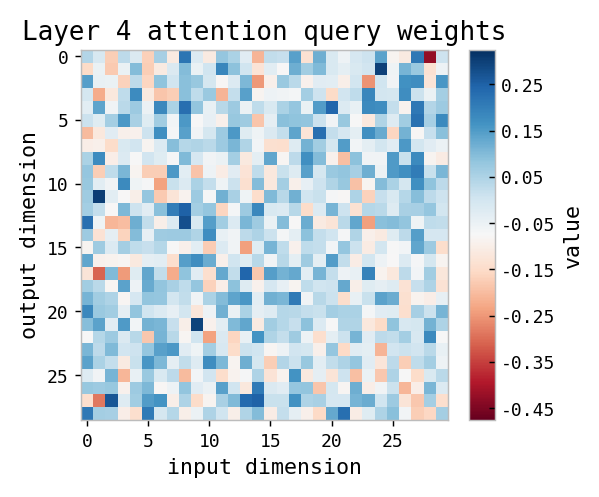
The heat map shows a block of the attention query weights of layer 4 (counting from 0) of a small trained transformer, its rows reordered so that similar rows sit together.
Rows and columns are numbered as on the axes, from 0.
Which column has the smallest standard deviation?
16
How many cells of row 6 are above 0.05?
10
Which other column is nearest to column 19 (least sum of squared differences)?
12
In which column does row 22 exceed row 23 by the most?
24
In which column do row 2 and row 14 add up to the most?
27
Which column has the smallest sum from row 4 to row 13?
2
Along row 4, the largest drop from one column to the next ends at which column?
21
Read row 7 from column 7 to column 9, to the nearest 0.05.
0.1 0.05 0.05
